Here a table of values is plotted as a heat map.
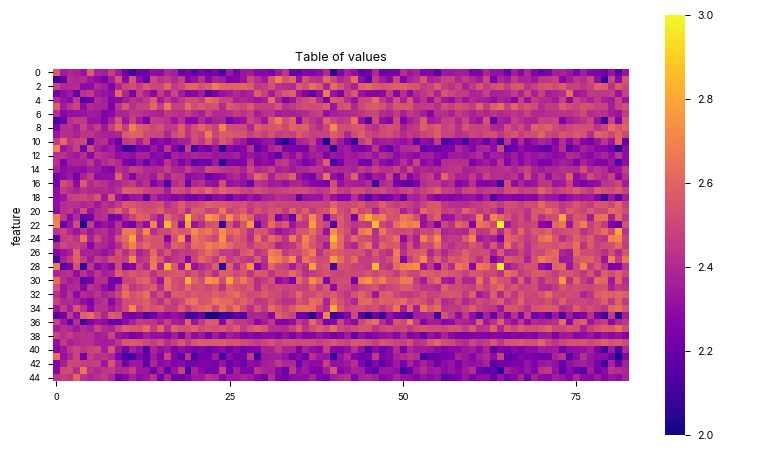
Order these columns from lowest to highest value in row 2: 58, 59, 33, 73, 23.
59, 33, 58, 73, 23
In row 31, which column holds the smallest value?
8
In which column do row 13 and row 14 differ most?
24
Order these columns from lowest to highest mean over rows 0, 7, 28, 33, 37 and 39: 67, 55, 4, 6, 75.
4, 6, 55, 75, 67
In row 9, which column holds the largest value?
22
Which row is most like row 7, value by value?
1
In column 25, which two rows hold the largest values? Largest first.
30, 21
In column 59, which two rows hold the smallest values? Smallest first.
10, 38
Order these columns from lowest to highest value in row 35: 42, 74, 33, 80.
42, 74, 80, 33
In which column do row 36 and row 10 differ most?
64
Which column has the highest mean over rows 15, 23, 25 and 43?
40
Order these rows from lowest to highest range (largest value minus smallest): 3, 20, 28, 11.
20, 3, 11, 28
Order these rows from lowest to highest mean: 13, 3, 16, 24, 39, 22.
13, 16, 3, 22, 39, 24
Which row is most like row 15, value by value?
3
